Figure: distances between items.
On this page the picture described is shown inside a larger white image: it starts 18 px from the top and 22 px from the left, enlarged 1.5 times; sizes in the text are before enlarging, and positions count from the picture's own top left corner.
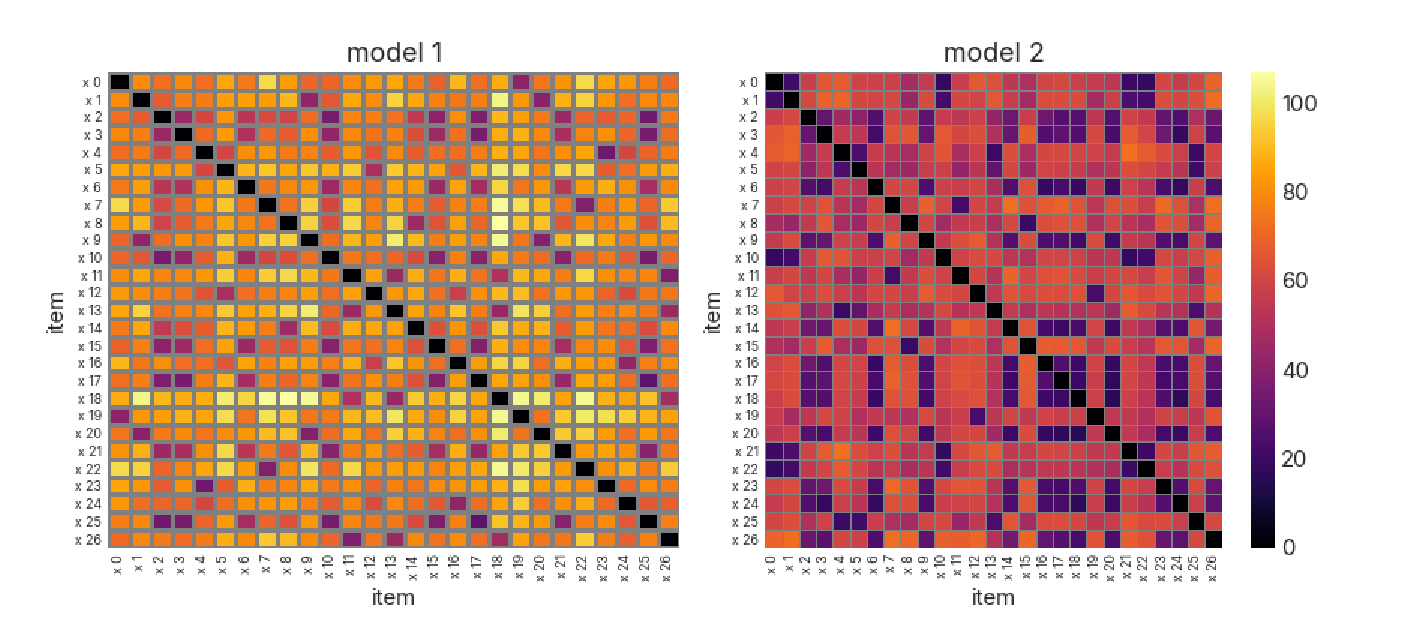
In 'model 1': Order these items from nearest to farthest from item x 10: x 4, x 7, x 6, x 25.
x 25, x 6, x 7, x 4
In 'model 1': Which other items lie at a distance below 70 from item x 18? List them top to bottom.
x 11, x 13, x 26
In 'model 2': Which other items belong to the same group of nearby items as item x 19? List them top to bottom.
x 12
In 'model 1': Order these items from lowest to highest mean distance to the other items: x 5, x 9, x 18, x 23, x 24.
x 24, x 23, x 9, x 5, x 18
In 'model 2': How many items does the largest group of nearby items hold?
12
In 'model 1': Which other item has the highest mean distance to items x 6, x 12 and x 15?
x 18
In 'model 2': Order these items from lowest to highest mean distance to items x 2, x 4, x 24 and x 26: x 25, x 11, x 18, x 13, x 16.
x 18, x 16, x 13, x 25, x 11
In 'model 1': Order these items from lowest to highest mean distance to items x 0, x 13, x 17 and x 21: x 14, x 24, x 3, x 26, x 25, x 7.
x 25, x 3, x 26, x 14, x 24, x 7
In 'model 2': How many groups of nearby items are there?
6
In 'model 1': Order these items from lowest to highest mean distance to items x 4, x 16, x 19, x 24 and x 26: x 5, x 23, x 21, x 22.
x 23, x 5, x 21, x 22
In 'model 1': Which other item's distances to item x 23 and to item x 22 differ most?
x 4
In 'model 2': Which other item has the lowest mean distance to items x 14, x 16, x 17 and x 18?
x 20
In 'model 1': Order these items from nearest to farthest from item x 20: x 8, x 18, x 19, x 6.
x 19, x 6, x 8, x 18
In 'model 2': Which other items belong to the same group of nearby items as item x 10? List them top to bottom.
x 0, x 1, x 21, x 22
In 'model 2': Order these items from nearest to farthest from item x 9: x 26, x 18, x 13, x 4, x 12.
x 18, x 26, x 13, x 4, x 12
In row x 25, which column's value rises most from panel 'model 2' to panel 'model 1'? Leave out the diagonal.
x 5
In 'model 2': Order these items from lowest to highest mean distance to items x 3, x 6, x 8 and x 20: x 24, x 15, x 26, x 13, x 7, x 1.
x 24, x 26, x 13, x 15, x 1, x 7
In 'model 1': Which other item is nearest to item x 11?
x 26
